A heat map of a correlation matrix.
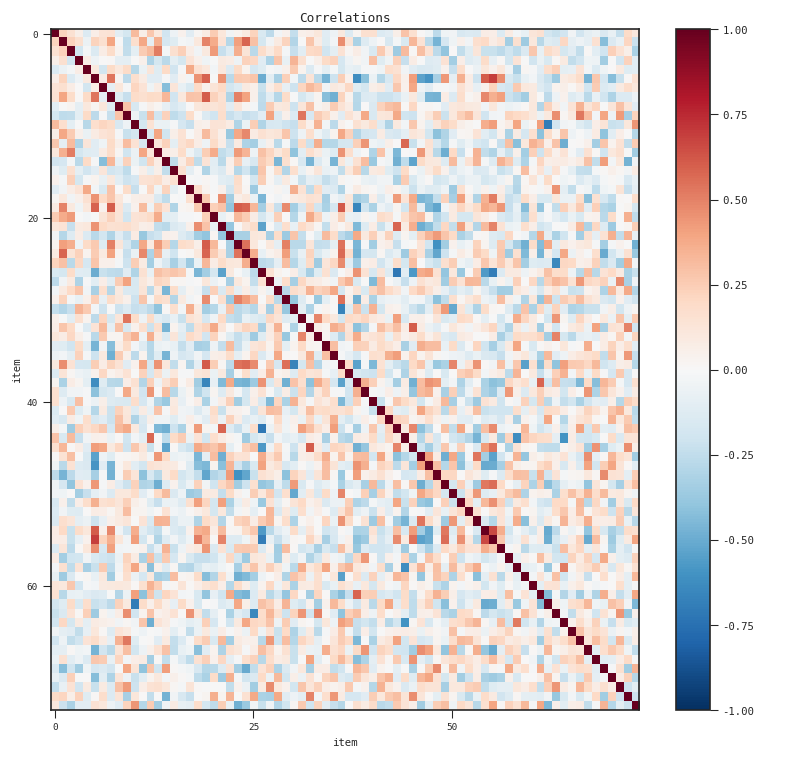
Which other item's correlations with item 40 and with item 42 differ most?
62
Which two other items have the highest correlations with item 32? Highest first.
45, 72
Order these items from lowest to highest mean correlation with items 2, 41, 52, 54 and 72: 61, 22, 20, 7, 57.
57, 61, 22, 7, 20
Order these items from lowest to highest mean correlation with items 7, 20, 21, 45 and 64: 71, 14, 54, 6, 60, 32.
14, 71, 60, 6, 32, 54
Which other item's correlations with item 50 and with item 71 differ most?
63
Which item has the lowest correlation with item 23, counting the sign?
48
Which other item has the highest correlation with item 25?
36
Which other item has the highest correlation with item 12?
44
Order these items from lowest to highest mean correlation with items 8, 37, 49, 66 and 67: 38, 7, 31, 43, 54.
38, 7, 54, 31, 43
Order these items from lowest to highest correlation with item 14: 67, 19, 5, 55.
55, 5, 19, 67
